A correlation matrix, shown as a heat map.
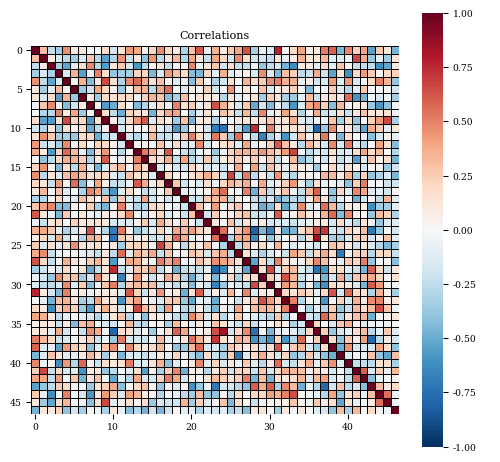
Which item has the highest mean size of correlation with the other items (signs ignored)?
23
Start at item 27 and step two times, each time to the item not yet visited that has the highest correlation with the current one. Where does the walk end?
31
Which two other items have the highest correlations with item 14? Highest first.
9, 13
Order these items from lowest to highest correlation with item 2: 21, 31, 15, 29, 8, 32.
32, 29, 8, 31, 21, 15
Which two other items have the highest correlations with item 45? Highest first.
9, 44
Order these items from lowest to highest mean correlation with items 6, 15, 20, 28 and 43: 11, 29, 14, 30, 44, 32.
29, 32, 44, 11, 14, 30
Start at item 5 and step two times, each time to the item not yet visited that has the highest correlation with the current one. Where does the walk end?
13
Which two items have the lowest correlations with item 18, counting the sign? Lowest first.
10, 28
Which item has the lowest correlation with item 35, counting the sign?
5
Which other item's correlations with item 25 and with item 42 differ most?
41
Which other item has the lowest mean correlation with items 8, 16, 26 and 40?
46
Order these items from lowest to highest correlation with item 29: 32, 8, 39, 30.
30, 39, 8, 32
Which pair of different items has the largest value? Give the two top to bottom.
24, 36
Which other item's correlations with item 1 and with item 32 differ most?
11
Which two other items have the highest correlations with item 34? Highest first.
37, 20
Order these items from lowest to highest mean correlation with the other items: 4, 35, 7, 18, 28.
28, 7, 35, 18, 4
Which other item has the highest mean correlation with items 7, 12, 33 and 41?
18
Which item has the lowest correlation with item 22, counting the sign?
44
